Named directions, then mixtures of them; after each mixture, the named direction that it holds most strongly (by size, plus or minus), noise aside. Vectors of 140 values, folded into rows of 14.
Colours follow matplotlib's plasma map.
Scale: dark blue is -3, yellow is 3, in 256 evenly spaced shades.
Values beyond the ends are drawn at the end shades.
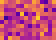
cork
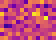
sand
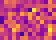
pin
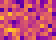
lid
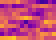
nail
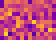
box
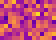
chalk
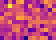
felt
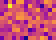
felt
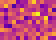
sand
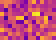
sand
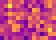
felt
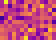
felt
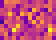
pin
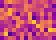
box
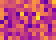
cork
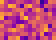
cork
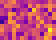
pin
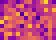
cork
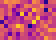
cork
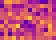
nail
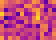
cork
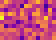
sand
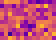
nail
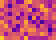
felt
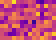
chalk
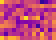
nail
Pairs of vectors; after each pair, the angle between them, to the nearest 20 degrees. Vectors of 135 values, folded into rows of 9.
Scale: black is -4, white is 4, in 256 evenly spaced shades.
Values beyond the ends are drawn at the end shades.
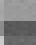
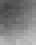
120 degrees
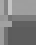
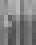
40 degrees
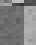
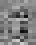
100 degrees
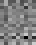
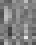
120 degrees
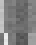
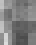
40 degrees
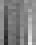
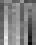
160 degrees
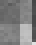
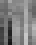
80 degrees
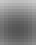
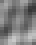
100 degrees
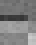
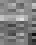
140 degrees
